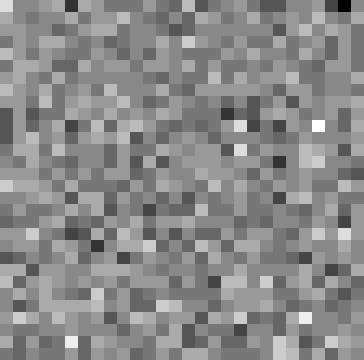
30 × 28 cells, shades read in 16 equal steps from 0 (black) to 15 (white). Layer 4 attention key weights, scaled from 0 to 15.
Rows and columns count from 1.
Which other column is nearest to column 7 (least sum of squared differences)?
4
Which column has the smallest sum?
22
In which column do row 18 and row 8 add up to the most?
16
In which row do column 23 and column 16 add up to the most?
30
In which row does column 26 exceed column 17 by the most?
24
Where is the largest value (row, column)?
11, 25
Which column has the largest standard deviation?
27
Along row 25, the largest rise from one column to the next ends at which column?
8
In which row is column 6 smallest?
1
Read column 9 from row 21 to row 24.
8 9 10 9
